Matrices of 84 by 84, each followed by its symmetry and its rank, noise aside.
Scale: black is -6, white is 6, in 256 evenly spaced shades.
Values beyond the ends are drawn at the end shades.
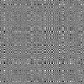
no symmetry, rank two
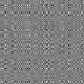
no symmetry, rank two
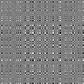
symmetric, rank one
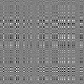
no symmetry, rank one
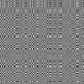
no symmetry, rank one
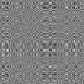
no symmetry, rank two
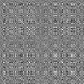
symmetric, rank three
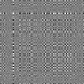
symmetric, rank one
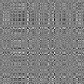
no symmetry, rank two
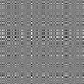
no symmetry, rank one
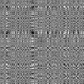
symmetric, rank two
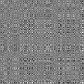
symmetric, rank three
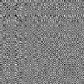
symmetric, rank three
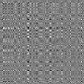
no symmetry, rank two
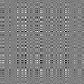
no symmetry, rank one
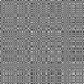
symmetric, rank two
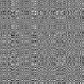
no symmetry, rank three
